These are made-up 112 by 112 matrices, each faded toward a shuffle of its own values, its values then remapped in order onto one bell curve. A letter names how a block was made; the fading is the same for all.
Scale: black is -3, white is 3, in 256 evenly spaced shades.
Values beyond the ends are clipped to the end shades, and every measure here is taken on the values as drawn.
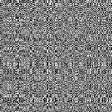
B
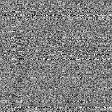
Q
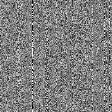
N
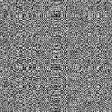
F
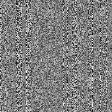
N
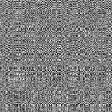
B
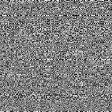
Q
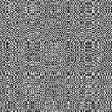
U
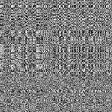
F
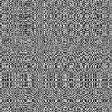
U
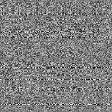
Q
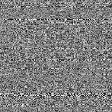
Q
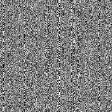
N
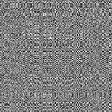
B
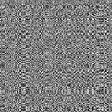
B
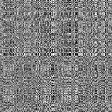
B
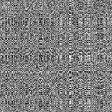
F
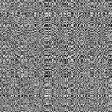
B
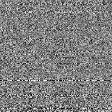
Q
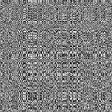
B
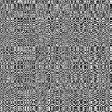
U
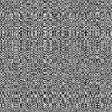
B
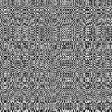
U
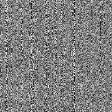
N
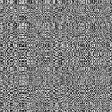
B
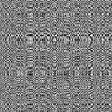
U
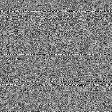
Q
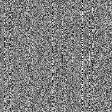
N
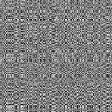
U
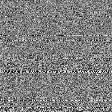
Q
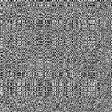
F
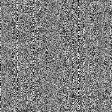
N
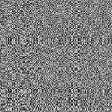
F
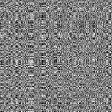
B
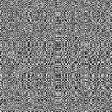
B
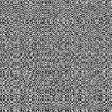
B
